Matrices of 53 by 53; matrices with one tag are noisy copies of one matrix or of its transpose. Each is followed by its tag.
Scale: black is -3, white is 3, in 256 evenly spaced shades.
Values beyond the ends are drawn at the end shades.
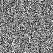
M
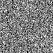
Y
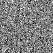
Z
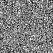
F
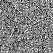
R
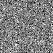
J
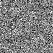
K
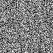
M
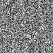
M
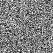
Z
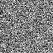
K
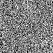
Y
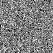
Z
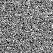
M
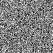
Z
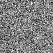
K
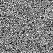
J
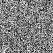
Z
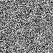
K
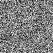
K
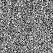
F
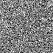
Z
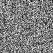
F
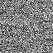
M
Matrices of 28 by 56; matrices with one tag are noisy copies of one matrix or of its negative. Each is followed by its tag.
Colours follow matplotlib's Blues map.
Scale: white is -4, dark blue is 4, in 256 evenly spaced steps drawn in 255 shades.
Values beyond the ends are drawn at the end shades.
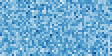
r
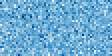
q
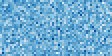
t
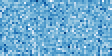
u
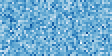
t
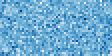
u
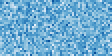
r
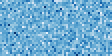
q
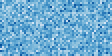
t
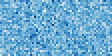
r
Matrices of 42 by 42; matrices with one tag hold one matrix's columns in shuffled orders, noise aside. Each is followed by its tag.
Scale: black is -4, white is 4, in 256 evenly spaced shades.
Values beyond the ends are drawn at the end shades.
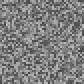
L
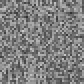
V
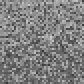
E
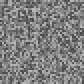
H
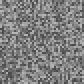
V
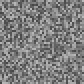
H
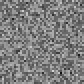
L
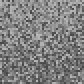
E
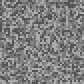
H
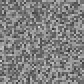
L
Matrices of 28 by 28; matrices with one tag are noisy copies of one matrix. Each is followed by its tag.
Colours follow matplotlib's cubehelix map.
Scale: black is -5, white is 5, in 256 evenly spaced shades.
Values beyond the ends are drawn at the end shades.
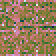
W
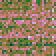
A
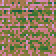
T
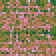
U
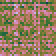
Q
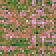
A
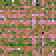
A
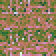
U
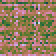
Q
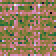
Q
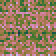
U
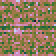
W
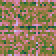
W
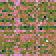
W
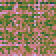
Q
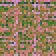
Q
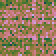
A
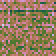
T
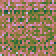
T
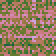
A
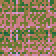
U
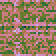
W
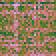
Q
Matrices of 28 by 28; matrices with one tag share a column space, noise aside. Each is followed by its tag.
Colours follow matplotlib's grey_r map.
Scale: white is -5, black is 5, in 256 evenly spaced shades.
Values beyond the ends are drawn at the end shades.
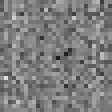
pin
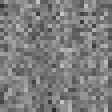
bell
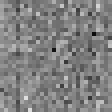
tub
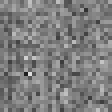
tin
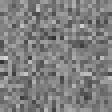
tin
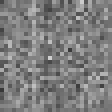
pin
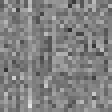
tub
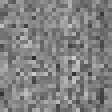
tin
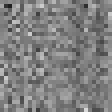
bell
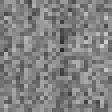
tub
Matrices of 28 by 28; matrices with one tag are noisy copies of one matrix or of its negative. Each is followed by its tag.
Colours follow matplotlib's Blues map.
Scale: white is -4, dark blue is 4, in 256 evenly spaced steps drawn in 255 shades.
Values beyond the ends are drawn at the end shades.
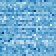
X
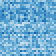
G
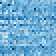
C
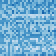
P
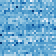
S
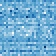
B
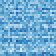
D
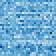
X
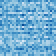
X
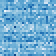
S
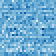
D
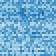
G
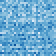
G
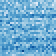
P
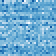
C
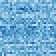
B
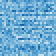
X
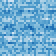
S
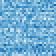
D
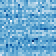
P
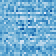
X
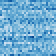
S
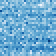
P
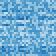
C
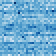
S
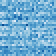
C
